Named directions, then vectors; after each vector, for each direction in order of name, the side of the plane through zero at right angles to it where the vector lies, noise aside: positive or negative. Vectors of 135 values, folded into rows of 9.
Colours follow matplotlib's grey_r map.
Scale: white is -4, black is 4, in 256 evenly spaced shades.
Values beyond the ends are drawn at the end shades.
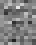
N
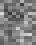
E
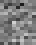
positive, negative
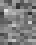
negative, negative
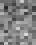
positive, negative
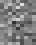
negative, positive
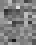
positive, positive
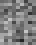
negative, positive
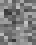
positive, positive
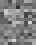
negative, negative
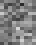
positive, negative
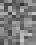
positive, negative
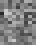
negative, negative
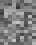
negative, negative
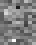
negative, negative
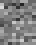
positive, negative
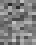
positive, negative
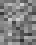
negative, positive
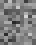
positive, positive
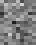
negative, positive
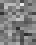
negative, positive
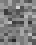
positive, positive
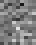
positive, negative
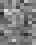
negative, negative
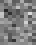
positive, positive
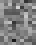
positive, positive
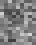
positive, positive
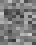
positive, positive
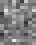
negative, negative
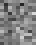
positive, negative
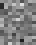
negative, positive
